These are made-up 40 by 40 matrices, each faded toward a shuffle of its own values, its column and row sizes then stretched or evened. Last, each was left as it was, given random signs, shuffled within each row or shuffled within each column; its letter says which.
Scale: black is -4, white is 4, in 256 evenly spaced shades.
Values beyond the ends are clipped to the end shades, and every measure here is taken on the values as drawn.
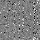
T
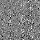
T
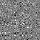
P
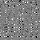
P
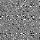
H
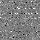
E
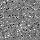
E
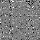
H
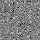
T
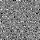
E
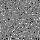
E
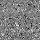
E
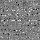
E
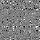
P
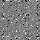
H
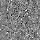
T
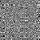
P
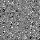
T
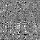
P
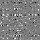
P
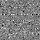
E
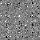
H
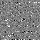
E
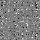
H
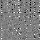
P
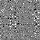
H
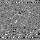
E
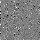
T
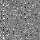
H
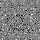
E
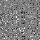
P
